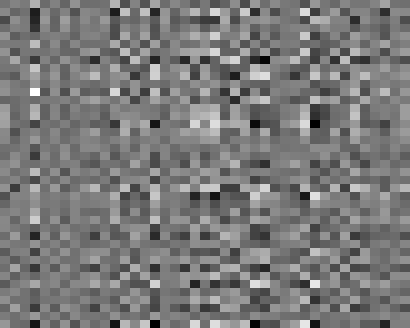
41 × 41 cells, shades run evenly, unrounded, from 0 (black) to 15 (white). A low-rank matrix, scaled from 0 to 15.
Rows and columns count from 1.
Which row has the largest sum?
24
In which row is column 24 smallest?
10
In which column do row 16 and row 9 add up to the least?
32
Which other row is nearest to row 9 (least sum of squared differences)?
28
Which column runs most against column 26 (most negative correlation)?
20
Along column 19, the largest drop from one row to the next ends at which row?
8
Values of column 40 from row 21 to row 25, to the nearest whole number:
6 7 7 9 7
